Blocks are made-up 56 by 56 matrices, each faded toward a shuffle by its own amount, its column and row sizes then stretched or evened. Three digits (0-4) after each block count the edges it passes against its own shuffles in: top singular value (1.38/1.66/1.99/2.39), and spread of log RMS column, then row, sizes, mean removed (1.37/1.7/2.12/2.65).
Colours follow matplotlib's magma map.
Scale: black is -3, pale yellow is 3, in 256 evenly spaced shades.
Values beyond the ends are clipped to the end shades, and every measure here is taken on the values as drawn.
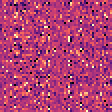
3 4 1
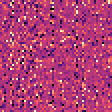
2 4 0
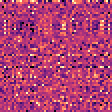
4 2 3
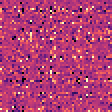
1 3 4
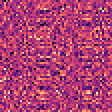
3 2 1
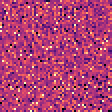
2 0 0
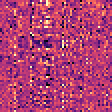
3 4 1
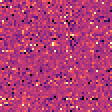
1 1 2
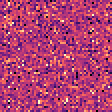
0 2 0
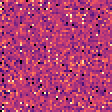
1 2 1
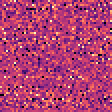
2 0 3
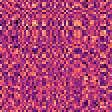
4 3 2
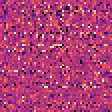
1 2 3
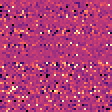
0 1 4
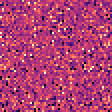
1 1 1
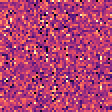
1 3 1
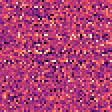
2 0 3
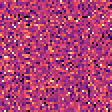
2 1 0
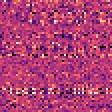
3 0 4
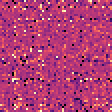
2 2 3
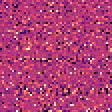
2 0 3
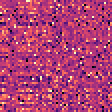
3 0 0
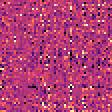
1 4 2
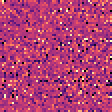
0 2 3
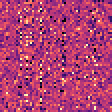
2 4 1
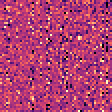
1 4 0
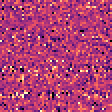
1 1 3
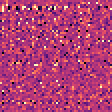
2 1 2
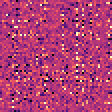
1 3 3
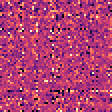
1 3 3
